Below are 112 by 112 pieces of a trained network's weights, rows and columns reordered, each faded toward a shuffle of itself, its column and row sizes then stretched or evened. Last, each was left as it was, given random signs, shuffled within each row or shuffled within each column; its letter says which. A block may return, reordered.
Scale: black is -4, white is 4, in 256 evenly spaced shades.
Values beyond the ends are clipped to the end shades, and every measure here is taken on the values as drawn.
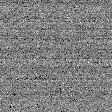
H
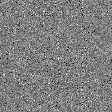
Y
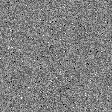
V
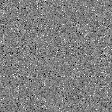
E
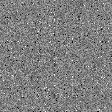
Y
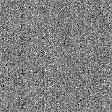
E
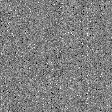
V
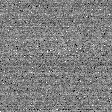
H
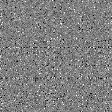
E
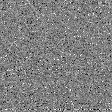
H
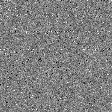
H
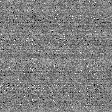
E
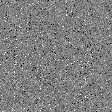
V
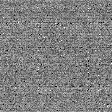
E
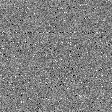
H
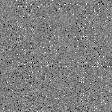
E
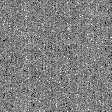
V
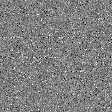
H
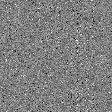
V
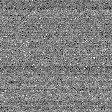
H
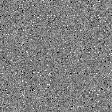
Y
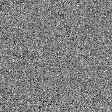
H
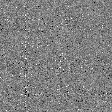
Y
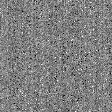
V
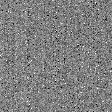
V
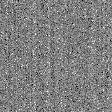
V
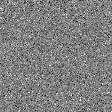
H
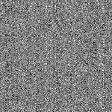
E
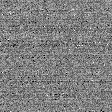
H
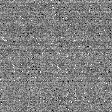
E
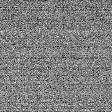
E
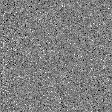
V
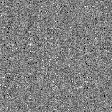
E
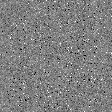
V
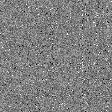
Y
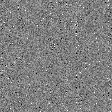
V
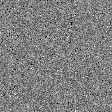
Y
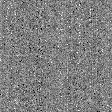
V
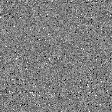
Y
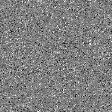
Y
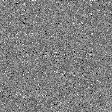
Y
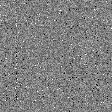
Y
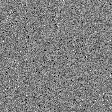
V
